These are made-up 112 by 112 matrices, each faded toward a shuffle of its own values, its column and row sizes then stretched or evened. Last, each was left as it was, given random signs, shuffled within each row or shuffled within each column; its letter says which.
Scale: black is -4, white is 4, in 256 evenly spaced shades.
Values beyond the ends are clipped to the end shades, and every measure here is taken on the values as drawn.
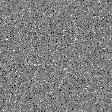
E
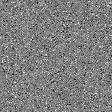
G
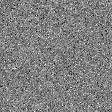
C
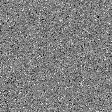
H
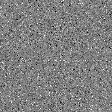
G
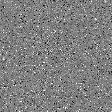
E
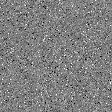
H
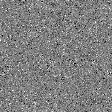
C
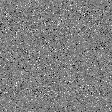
C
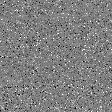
C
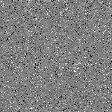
E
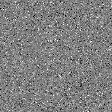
E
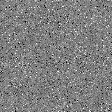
G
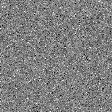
H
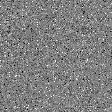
E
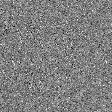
H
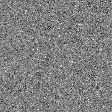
G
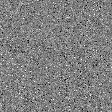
H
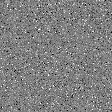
C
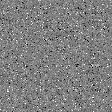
E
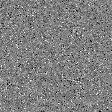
H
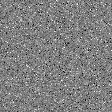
C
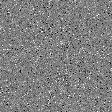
H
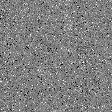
H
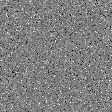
H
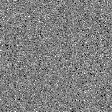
E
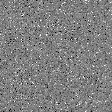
E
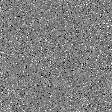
H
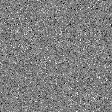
E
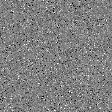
G
